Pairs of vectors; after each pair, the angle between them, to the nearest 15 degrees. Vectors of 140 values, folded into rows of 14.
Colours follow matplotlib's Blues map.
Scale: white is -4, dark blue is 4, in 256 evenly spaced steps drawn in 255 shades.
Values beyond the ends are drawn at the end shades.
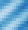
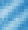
15 degrees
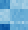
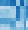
105 degrees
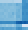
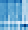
150 degrees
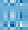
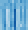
75 degrees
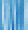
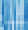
165 degrees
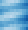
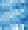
45 degrees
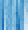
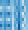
75 degrees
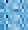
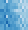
120 degrees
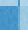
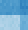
120 degrees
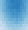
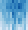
30 degrees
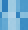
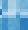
60 degrees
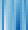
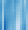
165 degrees
